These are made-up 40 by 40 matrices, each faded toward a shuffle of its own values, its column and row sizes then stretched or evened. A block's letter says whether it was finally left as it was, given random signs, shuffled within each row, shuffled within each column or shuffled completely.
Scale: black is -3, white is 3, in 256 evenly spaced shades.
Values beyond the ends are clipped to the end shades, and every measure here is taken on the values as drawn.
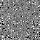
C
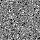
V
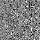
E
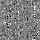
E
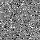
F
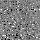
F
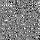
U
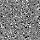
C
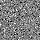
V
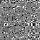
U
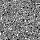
V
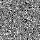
E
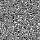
E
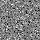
V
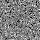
V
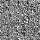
E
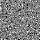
E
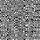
U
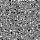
C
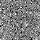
E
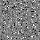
E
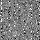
E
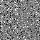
E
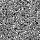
V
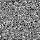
F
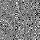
U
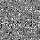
U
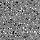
F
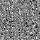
E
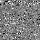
F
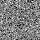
V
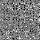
C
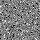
V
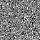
E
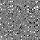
U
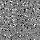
F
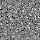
C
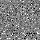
F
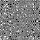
U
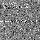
F
